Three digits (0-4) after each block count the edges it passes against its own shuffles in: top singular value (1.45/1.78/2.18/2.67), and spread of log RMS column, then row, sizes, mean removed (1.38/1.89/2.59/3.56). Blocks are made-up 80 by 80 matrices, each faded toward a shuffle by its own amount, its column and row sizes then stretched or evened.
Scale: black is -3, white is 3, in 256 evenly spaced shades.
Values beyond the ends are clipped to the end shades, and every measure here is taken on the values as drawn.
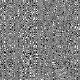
3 3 0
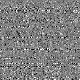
2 0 3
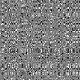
4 2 1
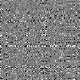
3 2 3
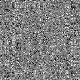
2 1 0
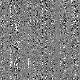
1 4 2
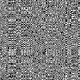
4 2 0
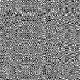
3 0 2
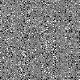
1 3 1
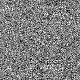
1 1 0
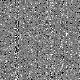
1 3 0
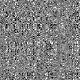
3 2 1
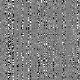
2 4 2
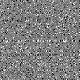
3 1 1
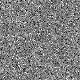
0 1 0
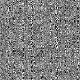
2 3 0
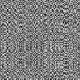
4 3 1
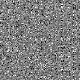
2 2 0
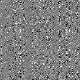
2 3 1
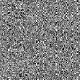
2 3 0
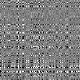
4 3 4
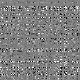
1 3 4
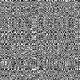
4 1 3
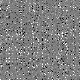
1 3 1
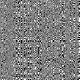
3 4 1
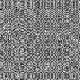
4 0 0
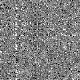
2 1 1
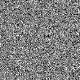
1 1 1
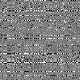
4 0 4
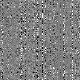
1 4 1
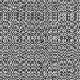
4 1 2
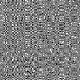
4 2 1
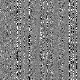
2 4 0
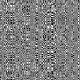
4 4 0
